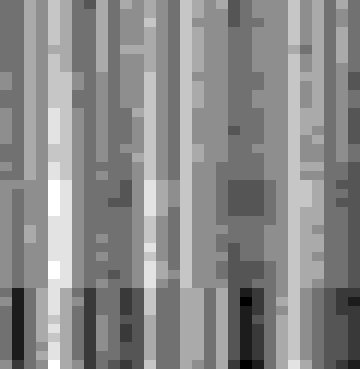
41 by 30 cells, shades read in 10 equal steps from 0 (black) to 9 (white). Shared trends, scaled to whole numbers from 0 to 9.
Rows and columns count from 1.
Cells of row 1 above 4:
20
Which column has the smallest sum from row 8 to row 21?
30
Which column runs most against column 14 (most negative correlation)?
19
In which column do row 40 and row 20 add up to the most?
5
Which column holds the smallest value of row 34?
21
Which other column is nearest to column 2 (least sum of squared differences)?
8
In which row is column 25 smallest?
6
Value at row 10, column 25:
7
